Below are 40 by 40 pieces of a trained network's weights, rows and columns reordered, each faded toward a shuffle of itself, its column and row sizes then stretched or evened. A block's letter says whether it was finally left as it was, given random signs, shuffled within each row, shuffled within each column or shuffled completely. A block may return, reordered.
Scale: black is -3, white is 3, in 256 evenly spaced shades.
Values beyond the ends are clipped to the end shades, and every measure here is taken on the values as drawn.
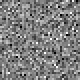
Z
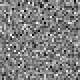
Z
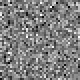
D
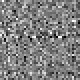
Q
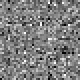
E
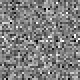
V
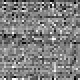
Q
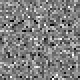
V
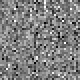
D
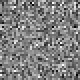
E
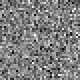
Z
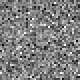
Z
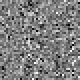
D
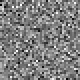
Z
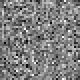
D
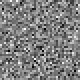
Z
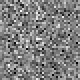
D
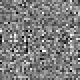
E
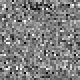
V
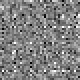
E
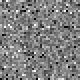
V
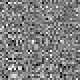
Q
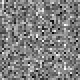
D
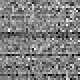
Q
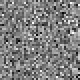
D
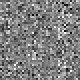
D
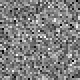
Z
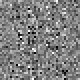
D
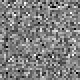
V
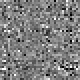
E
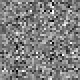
E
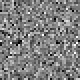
V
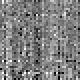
Q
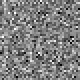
V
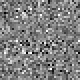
V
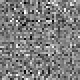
E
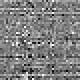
Q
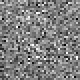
E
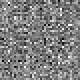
Q
